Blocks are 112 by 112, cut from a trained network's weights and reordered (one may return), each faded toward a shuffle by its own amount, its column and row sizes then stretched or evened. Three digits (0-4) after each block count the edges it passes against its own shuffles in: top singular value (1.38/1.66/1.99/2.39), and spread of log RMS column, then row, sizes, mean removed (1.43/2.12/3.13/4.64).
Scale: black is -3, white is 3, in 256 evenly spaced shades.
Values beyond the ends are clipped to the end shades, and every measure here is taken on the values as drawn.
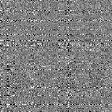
3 2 3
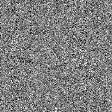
0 2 0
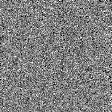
0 1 1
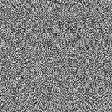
4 0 1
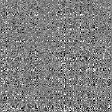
2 3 3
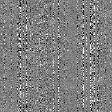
2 4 1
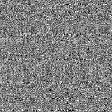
3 0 2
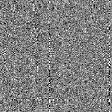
3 2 0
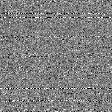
3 0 3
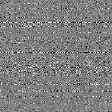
4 2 3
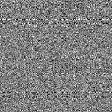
4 1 2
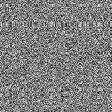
4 1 0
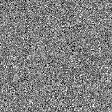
2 1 1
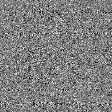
1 1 2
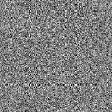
4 2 1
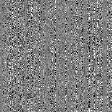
0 4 0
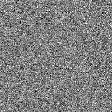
2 0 1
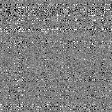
1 2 3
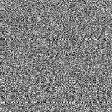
4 0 2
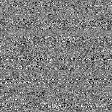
1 0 3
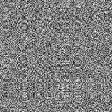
4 1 0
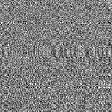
4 1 2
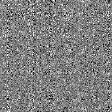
0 3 2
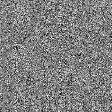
0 2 0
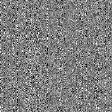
2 3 1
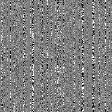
2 4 0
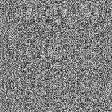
3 0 0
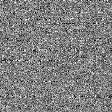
1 0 2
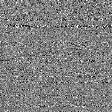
0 0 3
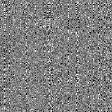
3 3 1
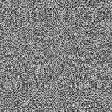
4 0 0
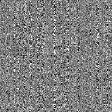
2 3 0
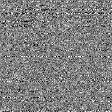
1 0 3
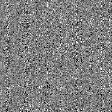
0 3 1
